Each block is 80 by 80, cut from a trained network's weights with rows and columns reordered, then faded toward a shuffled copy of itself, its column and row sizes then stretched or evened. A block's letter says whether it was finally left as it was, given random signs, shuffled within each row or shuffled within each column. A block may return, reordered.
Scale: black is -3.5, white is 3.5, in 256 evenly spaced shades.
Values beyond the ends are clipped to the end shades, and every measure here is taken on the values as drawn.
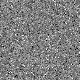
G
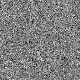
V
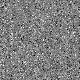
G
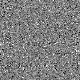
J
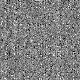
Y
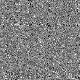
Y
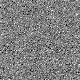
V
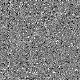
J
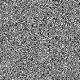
Y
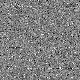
V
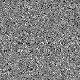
Y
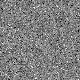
G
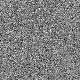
G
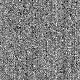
G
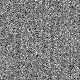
G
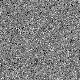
V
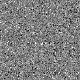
Y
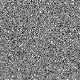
Y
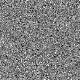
J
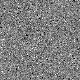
G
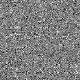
Y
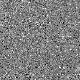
J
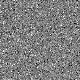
G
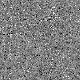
J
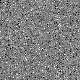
G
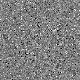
Y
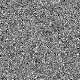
J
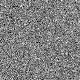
V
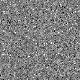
Y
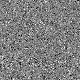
V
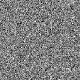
Y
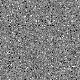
Y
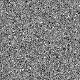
G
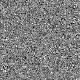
J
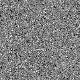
G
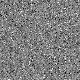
G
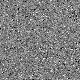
V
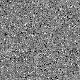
V
